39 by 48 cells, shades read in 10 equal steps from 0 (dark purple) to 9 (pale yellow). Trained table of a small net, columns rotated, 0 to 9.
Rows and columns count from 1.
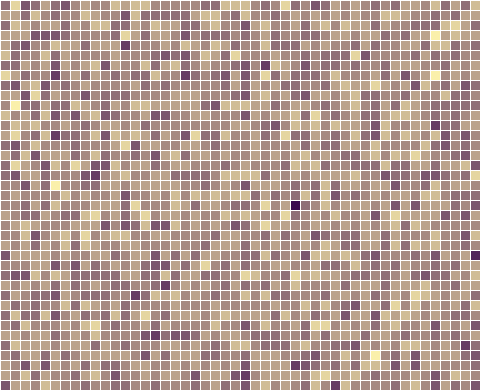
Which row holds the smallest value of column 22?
11
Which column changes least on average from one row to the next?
26
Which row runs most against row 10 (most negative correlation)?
24
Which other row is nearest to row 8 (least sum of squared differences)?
4
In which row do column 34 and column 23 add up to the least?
39
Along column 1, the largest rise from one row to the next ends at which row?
8
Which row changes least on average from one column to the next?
34
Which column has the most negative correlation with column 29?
7
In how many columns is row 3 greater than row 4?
26
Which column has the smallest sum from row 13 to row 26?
47
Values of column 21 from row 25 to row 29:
4 6 8 4 6
